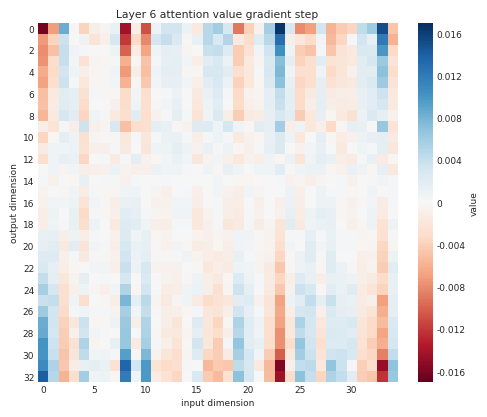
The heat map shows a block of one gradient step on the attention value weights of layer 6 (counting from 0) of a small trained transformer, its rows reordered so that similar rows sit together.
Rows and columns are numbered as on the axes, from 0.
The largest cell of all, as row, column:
0, 23
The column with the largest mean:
8
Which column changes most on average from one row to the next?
4
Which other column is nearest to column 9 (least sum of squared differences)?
5
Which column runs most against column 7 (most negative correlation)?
9
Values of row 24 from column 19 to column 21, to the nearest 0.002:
0.004 0.002 0
